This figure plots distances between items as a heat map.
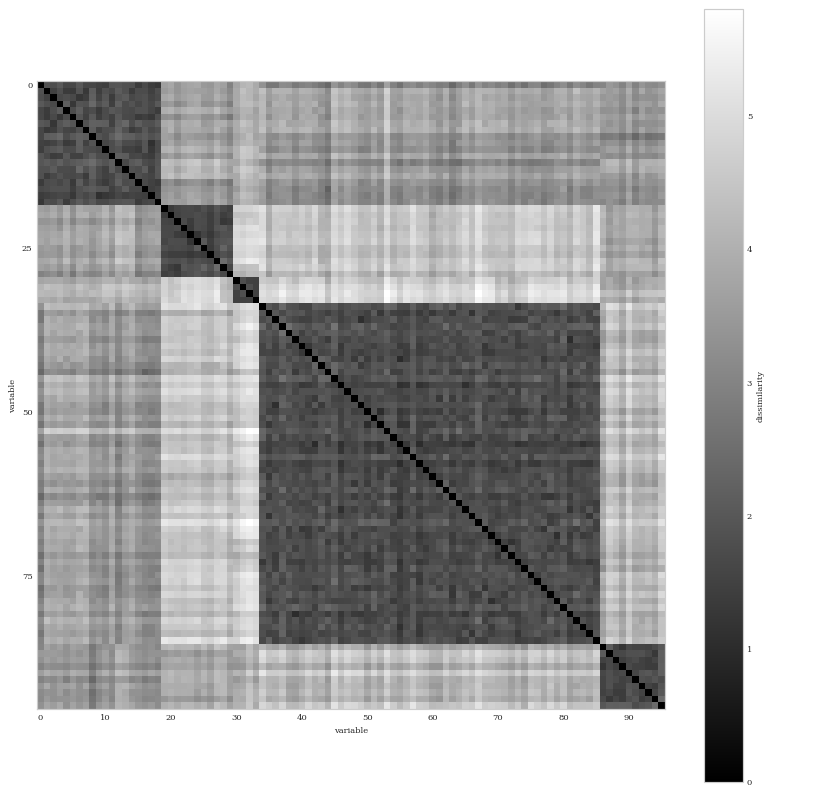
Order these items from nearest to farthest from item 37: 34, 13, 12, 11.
34, 12, 13, 11
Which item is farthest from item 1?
53
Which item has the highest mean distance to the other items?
32
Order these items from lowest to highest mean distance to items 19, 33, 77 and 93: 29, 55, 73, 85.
29, 55, 73, 85
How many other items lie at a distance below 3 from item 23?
10
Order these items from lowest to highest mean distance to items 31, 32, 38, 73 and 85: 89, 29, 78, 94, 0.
78, 0, 89, 94, 29
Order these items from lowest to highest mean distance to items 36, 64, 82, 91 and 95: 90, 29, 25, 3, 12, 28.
12, 90, 3, 29, 25, 28
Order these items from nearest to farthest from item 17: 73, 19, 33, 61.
61, 73, 19, 33
